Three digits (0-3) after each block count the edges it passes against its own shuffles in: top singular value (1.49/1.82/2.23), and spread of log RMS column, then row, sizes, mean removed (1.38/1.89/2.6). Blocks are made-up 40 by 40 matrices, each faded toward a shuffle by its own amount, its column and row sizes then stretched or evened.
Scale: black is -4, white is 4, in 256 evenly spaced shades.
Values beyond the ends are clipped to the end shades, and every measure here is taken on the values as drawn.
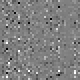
0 2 0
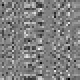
3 3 1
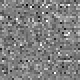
1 0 1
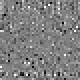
1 0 1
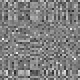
3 1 2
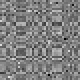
3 0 2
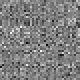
2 0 1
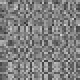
3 2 1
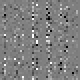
0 3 1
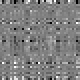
3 2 3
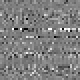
2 0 3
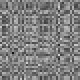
3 2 1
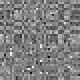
3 0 0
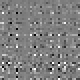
2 2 3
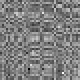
3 1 0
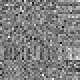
2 0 0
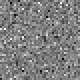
0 0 0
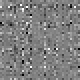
0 3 2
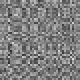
3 2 1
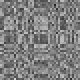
3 1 1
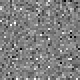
0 1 1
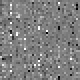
0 2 0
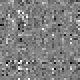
1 2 2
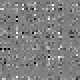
0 2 2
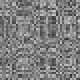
3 2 1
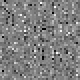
1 1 0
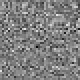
2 0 2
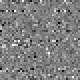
0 0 2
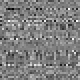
2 0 3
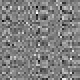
3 2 1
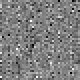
0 2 0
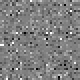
1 1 2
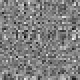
2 1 1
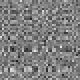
3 0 2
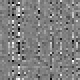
2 3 0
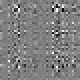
3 3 2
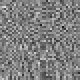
2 0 0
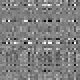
3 2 3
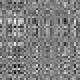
3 3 2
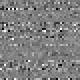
1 0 3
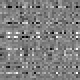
3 1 3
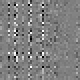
3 3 1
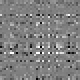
3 2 3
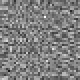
2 0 0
